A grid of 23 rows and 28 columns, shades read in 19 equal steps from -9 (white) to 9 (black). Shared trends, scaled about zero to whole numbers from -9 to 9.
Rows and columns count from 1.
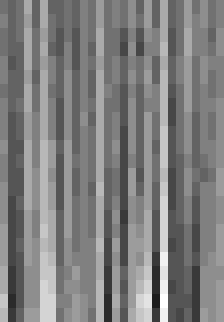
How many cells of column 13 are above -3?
3
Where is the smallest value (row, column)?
22, 21
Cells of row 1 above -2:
22
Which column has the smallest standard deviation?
11
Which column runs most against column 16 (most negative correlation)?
9
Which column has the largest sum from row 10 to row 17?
16
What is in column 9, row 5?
0
